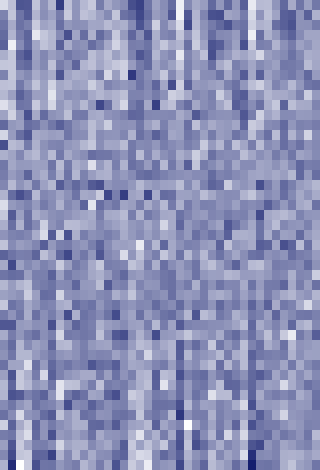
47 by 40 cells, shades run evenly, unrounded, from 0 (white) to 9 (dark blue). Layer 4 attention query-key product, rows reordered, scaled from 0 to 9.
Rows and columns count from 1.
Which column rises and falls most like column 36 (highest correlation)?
8
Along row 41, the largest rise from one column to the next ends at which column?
32
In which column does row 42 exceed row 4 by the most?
23
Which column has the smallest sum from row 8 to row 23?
12
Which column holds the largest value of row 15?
1
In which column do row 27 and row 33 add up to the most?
2
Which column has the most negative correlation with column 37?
20
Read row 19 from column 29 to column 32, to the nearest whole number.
2 4 4 4
